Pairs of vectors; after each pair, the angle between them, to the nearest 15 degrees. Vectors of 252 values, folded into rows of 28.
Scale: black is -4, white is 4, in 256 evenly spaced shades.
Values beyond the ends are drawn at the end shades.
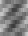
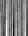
90 degrees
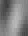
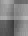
120 degrees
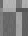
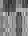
150 degrees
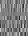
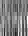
105 degrees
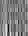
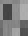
90 degrees
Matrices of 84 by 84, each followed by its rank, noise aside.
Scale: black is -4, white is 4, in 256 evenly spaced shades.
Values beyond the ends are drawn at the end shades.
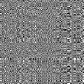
five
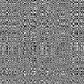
three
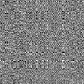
six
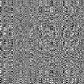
five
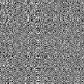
six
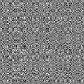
four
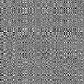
three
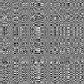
four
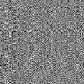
six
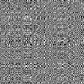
four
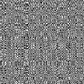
four
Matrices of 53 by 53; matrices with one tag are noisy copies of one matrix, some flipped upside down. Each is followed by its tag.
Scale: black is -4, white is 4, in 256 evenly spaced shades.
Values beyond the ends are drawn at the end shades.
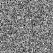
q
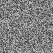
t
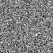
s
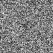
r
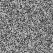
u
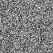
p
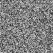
u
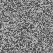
r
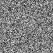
t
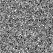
u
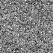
r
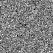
r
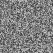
s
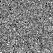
t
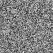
t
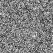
u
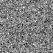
u
